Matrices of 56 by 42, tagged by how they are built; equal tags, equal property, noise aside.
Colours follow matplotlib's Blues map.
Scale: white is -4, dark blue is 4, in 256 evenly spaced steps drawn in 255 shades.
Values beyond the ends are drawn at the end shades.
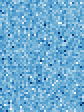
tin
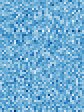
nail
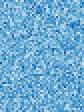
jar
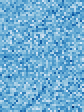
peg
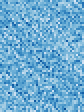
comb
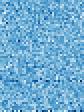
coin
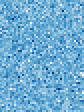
tin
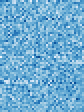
coin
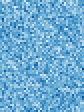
comb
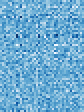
nail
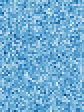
jar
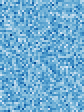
jar
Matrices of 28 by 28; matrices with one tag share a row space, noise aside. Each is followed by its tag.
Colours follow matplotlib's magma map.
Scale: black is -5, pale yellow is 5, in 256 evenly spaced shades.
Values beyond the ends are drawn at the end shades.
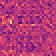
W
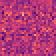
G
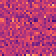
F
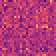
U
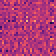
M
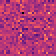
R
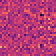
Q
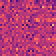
F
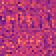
W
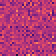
F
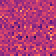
M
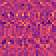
G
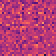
R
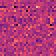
M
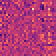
Q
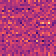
G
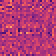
W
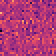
F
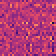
F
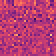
M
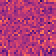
Q
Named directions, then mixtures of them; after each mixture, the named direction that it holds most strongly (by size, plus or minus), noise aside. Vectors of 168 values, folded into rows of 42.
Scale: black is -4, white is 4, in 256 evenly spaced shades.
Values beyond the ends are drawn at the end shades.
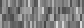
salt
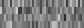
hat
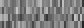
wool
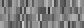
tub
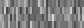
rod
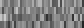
wool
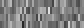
tub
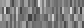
rod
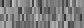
hat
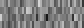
wool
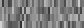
tub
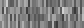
rod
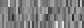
salt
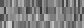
wool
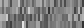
tub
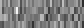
wool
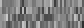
wool
